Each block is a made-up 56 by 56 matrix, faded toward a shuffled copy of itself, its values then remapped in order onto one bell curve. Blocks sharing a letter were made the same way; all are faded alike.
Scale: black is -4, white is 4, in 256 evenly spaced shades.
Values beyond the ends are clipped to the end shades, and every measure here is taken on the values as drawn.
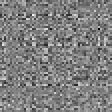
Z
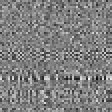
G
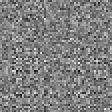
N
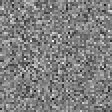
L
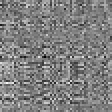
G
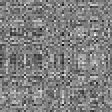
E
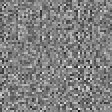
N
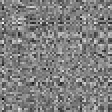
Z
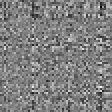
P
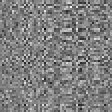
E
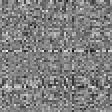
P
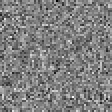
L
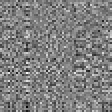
E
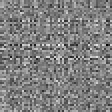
G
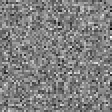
L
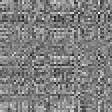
Z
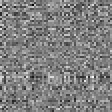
Z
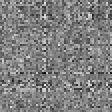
P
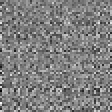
Z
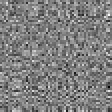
E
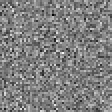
L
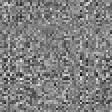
P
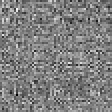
N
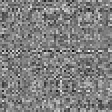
E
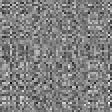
E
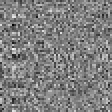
N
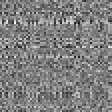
G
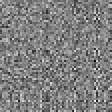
N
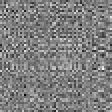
E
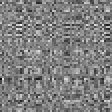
G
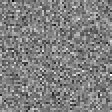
L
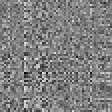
P
